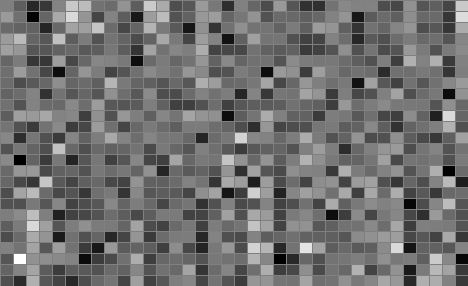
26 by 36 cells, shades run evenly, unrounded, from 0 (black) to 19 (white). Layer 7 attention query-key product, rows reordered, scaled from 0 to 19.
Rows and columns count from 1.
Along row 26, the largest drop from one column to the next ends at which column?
32
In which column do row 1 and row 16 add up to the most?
12
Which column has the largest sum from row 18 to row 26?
3
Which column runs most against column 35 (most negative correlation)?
36
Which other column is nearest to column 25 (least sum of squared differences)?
23
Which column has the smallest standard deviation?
14
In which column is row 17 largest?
4
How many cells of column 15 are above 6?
20
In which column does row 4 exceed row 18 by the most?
5
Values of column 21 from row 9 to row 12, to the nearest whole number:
4 7 13 11
